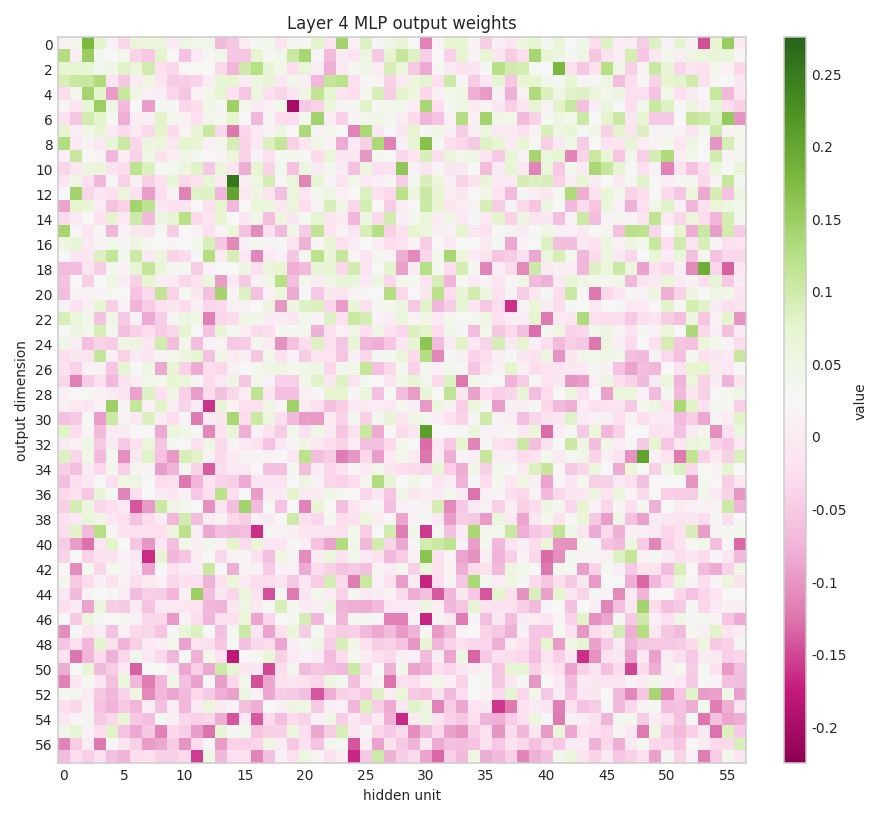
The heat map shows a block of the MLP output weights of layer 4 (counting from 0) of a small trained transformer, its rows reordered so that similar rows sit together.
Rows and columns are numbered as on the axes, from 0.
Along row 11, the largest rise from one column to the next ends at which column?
14
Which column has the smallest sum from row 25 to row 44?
12
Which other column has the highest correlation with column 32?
23
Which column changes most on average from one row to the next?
30
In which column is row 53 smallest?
36
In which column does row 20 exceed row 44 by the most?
31
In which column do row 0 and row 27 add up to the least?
53
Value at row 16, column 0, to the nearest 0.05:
0.05
